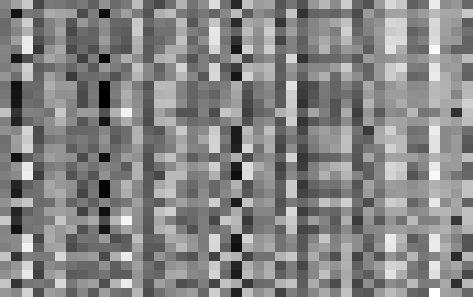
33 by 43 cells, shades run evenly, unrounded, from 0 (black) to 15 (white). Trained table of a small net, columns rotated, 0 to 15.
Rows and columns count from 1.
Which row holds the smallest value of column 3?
7
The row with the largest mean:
8
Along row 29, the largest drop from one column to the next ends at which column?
2
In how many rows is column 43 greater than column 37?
15
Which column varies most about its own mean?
22
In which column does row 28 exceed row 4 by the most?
3
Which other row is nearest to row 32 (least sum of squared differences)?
13
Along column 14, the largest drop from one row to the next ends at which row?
10
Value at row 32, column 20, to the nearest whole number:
4
